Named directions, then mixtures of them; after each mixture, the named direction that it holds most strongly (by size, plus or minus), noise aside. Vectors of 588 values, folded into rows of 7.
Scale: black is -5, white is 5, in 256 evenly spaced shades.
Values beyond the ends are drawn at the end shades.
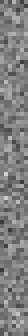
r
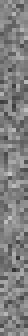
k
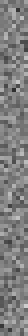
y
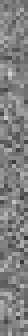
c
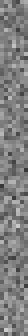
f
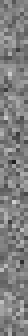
c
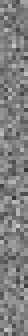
f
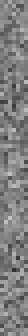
k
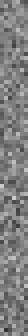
f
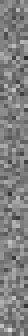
y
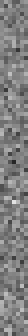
f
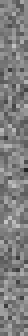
k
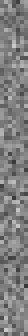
f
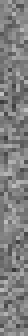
k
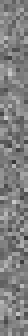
c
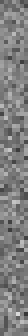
c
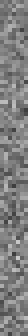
k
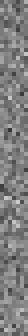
f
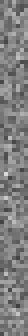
r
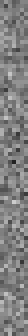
c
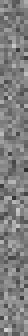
f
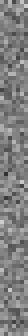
r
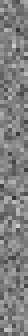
f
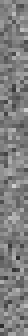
k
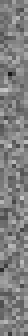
c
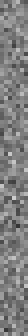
f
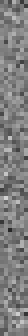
r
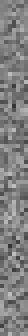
k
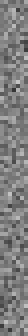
y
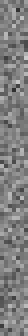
y
